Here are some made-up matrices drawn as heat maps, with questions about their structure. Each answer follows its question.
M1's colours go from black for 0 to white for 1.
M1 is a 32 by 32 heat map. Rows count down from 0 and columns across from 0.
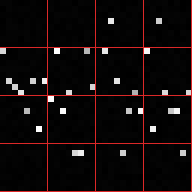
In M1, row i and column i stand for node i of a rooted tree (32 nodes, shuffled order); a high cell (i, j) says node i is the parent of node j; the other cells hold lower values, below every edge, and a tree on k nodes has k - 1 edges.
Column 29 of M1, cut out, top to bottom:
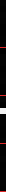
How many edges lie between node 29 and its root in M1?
6
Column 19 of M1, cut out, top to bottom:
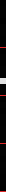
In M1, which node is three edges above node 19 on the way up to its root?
21
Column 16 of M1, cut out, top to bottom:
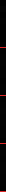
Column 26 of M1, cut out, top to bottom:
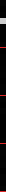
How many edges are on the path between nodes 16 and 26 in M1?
5
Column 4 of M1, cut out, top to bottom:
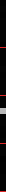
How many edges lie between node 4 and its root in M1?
6
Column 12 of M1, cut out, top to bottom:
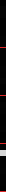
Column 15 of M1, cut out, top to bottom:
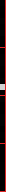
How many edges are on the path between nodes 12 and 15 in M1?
5
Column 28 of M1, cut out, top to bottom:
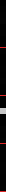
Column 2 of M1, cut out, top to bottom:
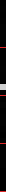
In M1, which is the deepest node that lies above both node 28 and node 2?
14
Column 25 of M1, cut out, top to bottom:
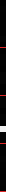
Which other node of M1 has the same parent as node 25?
6
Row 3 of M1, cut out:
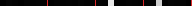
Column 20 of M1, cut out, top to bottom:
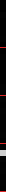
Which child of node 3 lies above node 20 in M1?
18
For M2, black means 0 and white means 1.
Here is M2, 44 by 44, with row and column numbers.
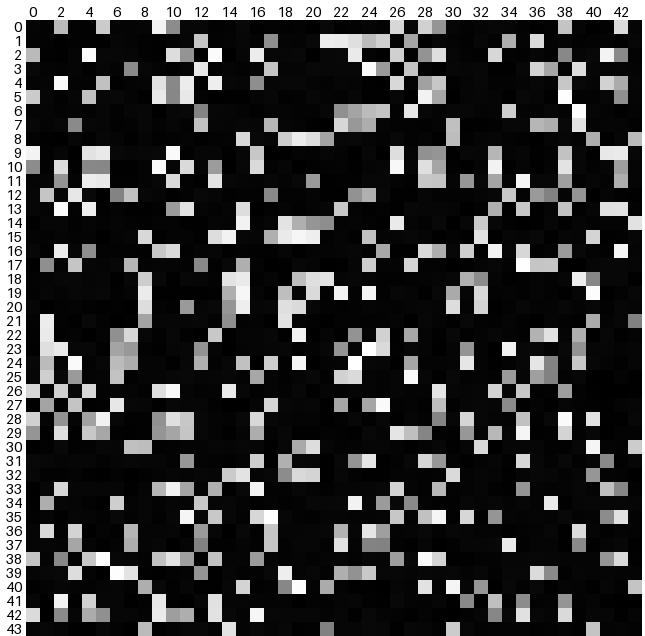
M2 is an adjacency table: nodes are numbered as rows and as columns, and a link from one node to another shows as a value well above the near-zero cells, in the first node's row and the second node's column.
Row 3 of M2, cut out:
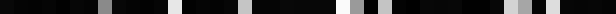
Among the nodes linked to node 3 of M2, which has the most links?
node 24
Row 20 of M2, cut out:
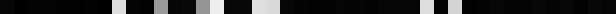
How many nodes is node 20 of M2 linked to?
8
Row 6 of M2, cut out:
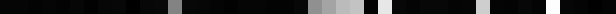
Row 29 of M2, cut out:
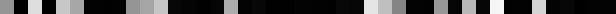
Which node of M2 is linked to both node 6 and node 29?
node 27
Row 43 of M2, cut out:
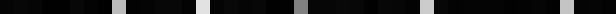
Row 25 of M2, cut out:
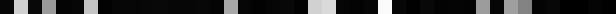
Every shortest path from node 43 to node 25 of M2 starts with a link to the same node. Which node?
node 21
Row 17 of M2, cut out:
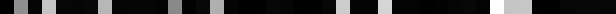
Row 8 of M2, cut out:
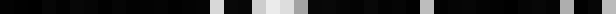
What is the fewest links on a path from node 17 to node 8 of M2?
2
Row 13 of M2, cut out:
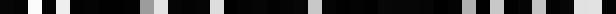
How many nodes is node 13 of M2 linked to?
11
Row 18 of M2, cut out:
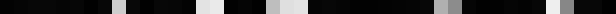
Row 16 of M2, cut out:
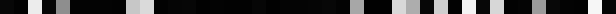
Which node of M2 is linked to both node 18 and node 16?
node 31
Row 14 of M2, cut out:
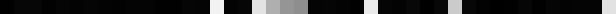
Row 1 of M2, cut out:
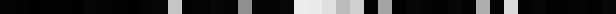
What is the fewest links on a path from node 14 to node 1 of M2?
2
